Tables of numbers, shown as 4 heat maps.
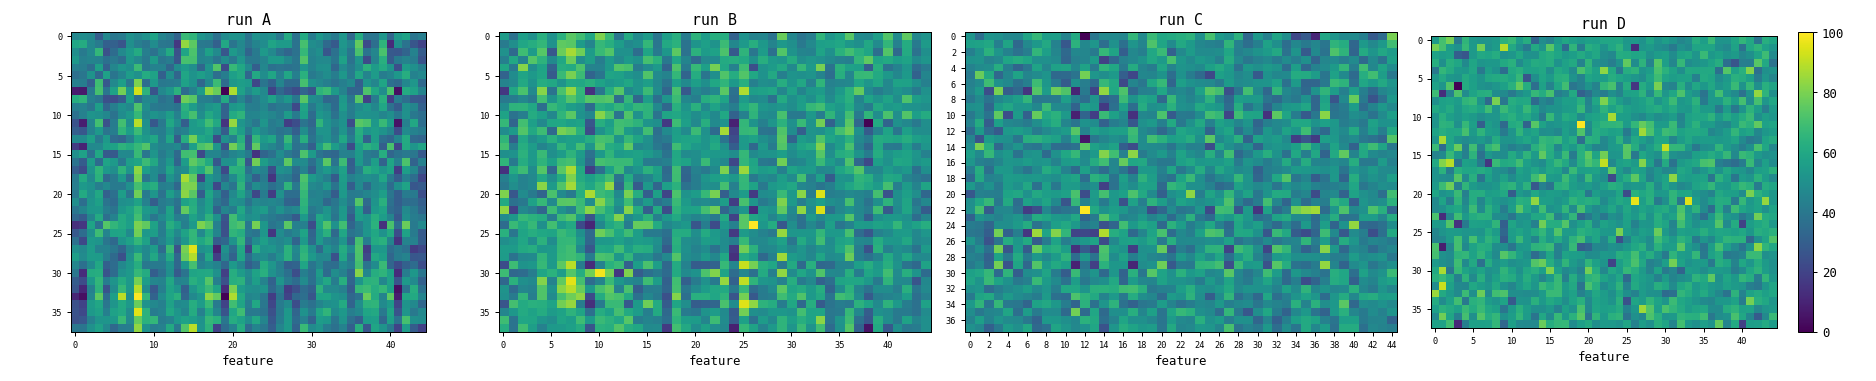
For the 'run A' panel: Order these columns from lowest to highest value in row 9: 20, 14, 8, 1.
1, 20, 14, 8
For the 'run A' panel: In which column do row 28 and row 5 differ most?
15
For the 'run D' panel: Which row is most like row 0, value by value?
19
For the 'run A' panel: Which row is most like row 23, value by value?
12
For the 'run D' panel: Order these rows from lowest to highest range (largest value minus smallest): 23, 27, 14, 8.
8, 14, 23, 27
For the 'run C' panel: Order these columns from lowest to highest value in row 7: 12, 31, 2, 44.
2, 31, 12, 44
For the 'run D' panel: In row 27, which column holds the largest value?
42
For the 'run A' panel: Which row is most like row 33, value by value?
7
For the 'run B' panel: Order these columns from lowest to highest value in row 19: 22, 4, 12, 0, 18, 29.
12, 0, 22, 29, 18, 4
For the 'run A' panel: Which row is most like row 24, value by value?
14
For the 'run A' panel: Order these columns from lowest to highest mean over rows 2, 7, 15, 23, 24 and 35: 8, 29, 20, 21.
29, 21, 20, 8
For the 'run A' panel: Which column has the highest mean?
8
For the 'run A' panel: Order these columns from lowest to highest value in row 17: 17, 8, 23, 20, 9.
23, 9, 20, 17, 8
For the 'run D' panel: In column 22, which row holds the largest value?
16
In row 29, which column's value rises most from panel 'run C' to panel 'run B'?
11
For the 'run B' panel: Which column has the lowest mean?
24
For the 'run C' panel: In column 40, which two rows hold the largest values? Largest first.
24, 8
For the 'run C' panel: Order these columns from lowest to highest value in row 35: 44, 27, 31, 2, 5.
5, 2, 44, 31, 27
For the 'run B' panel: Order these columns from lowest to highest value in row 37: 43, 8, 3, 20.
43, 20, 3, 8
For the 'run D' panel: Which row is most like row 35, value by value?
12
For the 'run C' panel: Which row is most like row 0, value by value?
13
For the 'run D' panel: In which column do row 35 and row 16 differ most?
7
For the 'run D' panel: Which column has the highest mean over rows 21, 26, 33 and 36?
33
